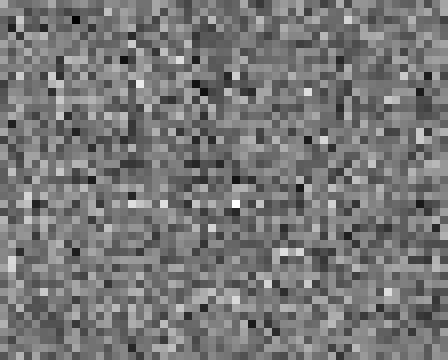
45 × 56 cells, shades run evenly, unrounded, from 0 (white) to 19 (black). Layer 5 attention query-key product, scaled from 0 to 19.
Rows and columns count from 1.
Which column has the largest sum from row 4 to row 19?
43
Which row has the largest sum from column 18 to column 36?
23
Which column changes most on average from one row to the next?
10
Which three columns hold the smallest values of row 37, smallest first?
49, 6, 27
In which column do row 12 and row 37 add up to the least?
29
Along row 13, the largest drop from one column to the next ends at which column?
26
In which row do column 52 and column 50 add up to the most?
42
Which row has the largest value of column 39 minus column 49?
37
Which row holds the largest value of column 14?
36
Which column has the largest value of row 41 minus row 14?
32
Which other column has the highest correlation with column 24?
50
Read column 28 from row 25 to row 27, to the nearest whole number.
11 9 9
